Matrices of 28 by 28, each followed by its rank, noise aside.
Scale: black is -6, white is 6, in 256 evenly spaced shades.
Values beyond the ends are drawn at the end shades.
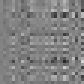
two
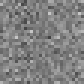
eight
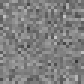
eight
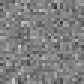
eight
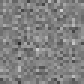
six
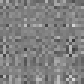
three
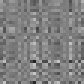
two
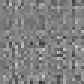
four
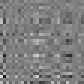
two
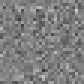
eight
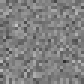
eight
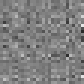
three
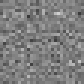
six
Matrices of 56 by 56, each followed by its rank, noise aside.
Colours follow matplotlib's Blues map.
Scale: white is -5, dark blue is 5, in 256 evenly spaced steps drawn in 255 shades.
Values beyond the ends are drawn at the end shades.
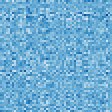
five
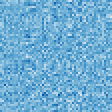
seven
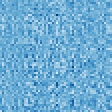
five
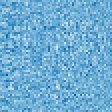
eight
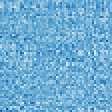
seven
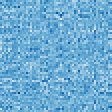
eight
